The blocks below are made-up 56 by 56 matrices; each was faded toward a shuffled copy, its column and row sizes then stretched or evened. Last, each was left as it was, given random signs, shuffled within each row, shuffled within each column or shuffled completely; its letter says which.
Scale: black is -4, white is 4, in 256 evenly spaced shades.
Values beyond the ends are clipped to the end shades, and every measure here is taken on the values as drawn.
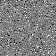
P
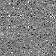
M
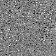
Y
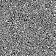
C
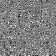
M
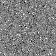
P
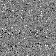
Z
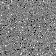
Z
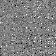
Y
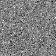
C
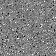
P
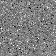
P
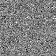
Z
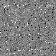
M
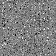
C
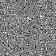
C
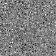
Y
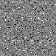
M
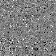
M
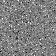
P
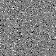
Y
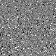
M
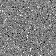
P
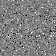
Z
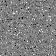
P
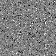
C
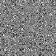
M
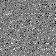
Z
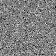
P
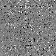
Y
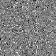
M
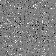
Y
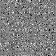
M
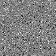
Y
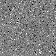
C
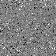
Z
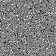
Z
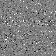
Z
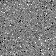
P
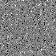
Y
